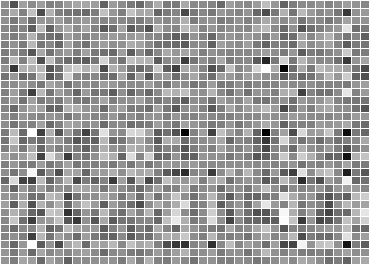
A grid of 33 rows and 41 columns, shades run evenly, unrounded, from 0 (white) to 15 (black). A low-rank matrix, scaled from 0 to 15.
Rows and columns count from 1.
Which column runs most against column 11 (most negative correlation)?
2
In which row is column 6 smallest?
20
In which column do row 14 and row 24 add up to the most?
32
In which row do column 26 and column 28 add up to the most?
28
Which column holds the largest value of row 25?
8
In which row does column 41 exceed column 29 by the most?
9
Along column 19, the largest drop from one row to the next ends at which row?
23
